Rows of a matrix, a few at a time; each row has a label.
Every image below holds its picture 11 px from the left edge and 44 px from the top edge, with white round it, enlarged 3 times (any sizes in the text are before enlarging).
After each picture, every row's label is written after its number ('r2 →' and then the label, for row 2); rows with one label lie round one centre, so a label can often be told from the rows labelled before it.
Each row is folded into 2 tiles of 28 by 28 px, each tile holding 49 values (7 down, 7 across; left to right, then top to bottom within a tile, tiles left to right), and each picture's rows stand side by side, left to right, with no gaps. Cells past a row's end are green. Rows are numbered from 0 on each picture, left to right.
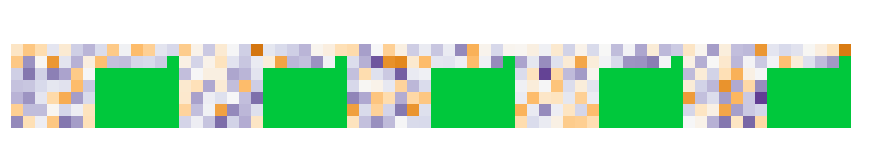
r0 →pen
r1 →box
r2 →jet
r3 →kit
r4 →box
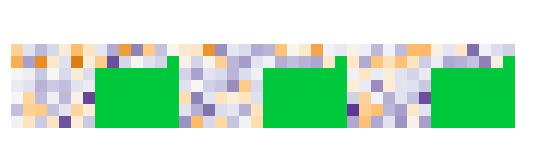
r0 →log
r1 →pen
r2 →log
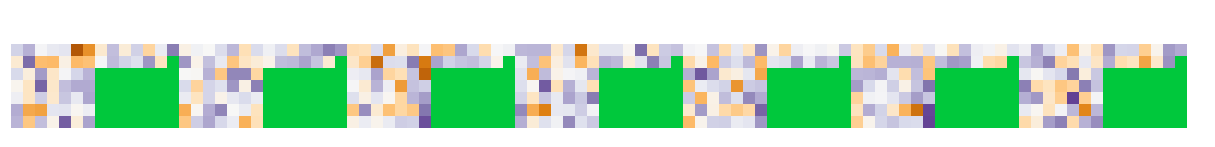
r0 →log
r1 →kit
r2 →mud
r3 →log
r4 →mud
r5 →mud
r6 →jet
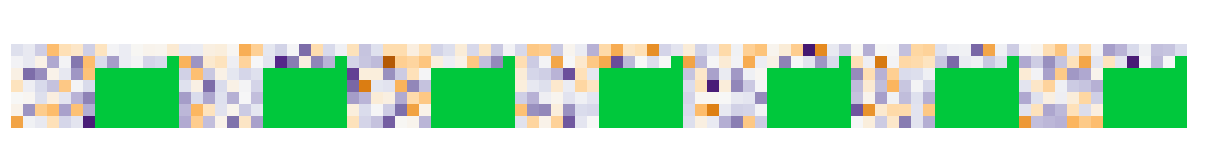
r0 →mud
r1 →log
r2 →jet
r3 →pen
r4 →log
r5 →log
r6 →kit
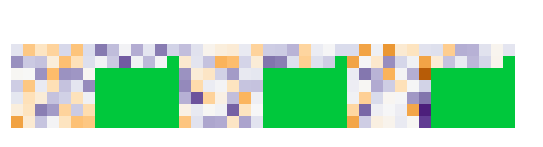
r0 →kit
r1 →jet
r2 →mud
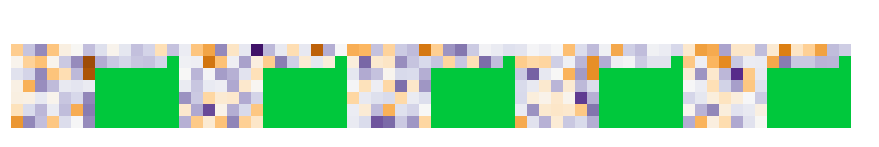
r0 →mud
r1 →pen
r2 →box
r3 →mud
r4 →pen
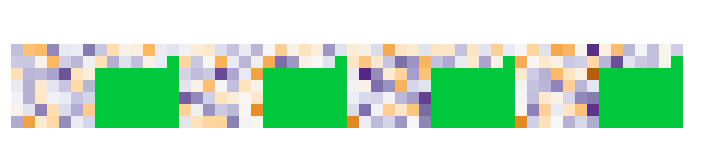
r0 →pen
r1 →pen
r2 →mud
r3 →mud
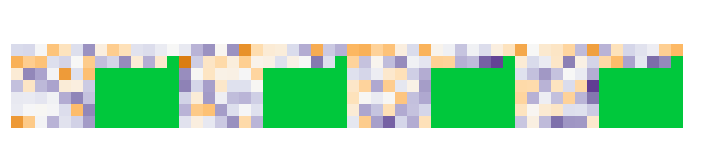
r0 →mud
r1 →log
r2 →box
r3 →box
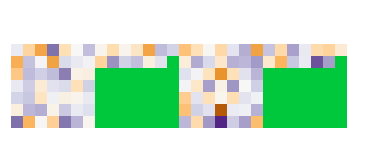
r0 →pen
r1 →box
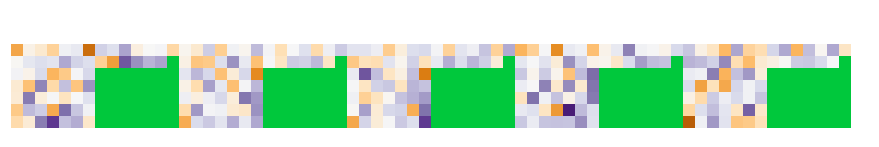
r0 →box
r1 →mud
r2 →mud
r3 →box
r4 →kit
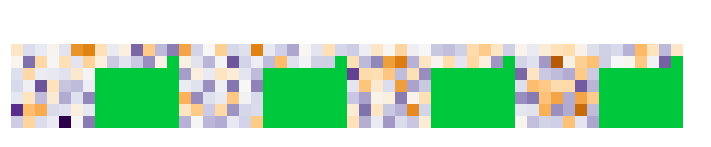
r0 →log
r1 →box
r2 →jet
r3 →jet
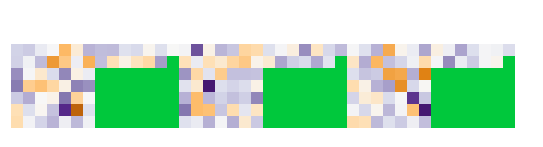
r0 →jet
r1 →log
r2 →mud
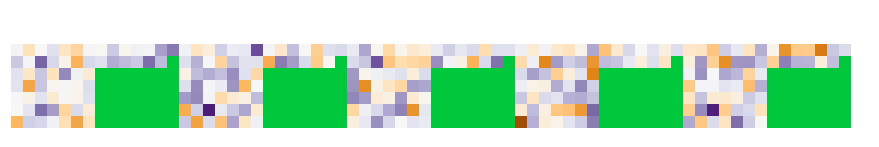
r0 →kit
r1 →pen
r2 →jet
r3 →mud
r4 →pen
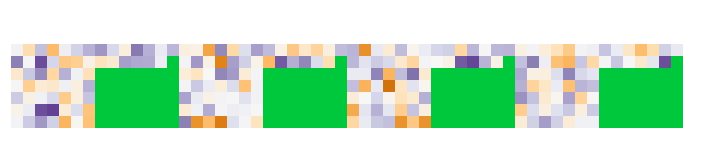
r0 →kit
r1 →pen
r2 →kit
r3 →jet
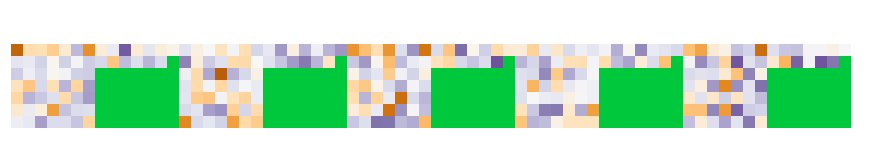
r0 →box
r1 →kit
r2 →box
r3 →kit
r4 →box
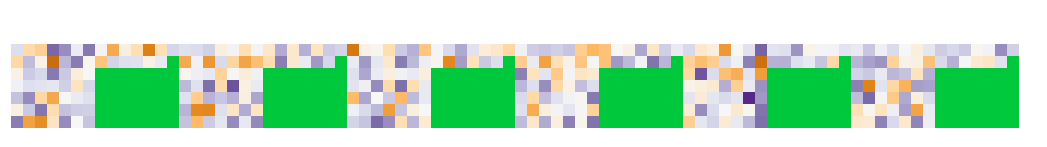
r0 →pen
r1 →log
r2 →box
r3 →log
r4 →mud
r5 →jet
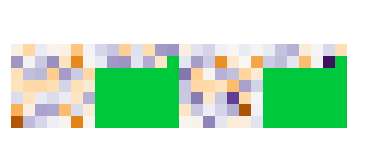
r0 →kit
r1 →jet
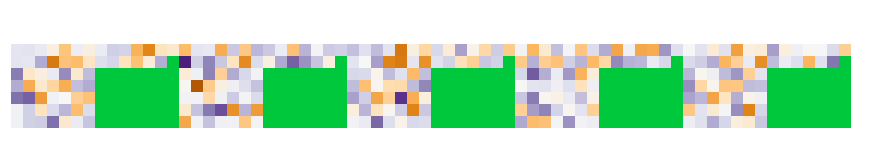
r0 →jet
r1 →kit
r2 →jet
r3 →pen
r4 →jet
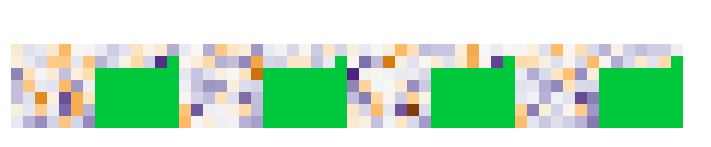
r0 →jet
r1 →mud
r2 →jet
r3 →mud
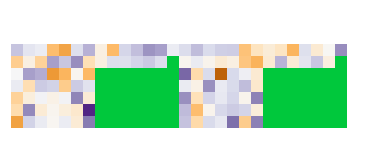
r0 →mud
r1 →log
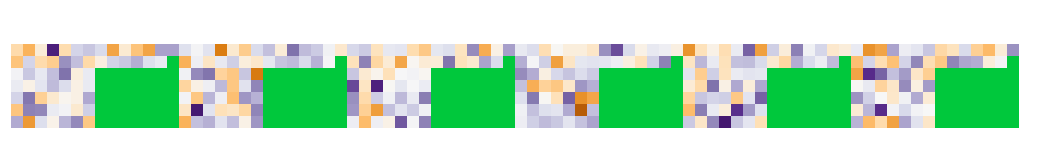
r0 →pen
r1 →mud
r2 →log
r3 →jet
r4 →box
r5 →pen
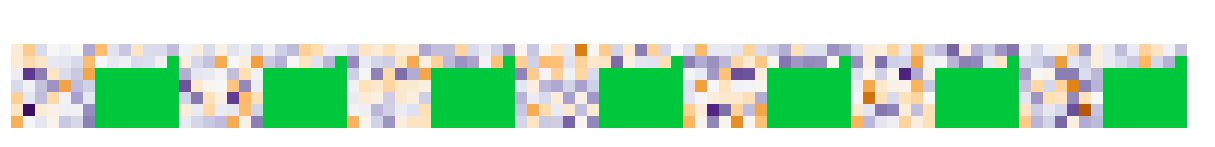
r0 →mud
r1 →jet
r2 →kit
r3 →log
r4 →kit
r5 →kit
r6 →jet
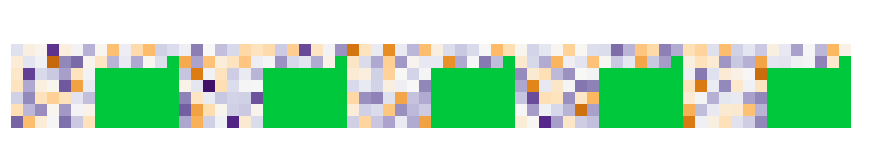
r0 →pen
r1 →log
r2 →box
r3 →jet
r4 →mud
